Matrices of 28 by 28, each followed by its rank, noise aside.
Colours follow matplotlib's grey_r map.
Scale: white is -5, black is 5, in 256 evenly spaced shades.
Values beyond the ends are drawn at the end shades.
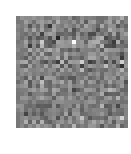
four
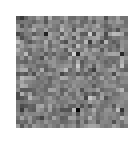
six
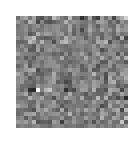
four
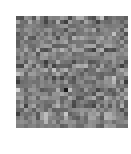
four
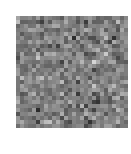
six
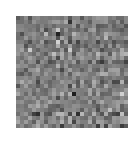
four
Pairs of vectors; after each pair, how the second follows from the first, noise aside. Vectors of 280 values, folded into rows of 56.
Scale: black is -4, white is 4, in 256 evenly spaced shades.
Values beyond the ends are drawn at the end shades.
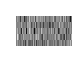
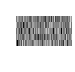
reversed.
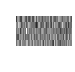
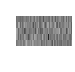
wrapped around, negated, shrunk.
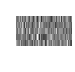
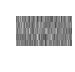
shrunk.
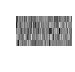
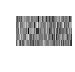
reversed.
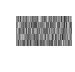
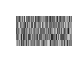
reversed.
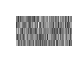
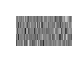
wrapped around, negated, partly zeroed.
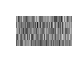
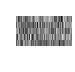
copied.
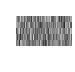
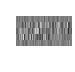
wrapped around, negated, partly zeroed.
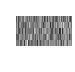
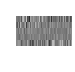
wrapped around, negated, partly zeroed.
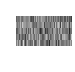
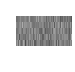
shrunk.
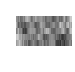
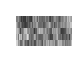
reversed.
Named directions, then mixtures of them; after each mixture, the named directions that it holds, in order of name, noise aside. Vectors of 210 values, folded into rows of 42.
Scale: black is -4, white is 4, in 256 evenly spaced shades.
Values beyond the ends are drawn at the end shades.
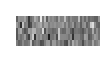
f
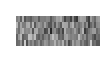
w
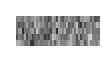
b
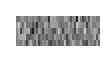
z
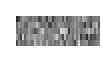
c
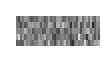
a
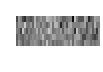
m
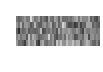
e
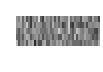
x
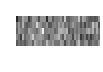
c, f.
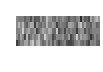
b, e.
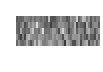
c, z.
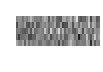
a, w.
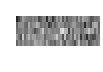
c.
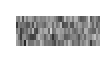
w.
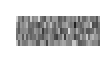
c, e.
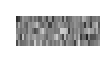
c.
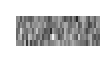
b, w.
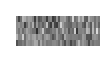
b, c, m.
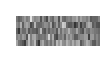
e.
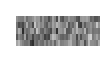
b.
